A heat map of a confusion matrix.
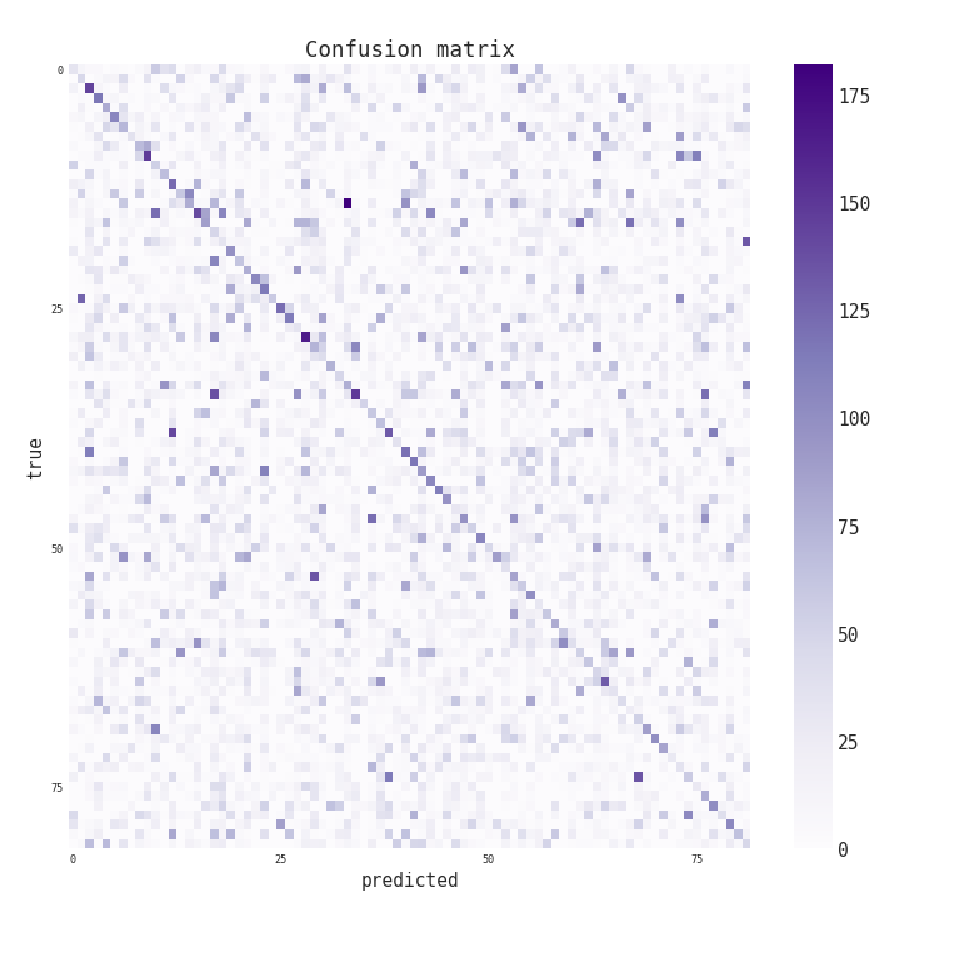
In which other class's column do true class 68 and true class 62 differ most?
74
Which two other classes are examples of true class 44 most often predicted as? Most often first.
36, 4
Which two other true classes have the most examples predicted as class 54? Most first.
6, 2
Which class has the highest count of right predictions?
28
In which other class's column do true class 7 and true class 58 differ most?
73
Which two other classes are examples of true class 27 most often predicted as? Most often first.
52, 21
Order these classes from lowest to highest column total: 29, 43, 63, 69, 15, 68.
68, 43, 69, 15, 29, 63
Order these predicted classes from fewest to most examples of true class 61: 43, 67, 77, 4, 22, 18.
4, 77, 22, 18, 43, 67
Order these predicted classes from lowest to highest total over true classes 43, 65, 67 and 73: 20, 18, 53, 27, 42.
20, 53, 42, 18, 27
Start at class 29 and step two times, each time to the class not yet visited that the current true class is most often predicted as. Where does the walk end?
17
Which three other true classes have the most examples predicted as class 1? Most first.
24, 13, 73
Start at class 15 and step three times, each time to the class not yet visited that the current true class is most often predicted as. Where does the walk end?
79
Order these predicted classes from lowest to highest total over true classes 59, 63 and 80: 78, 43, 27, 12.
78, 43, 27, 12
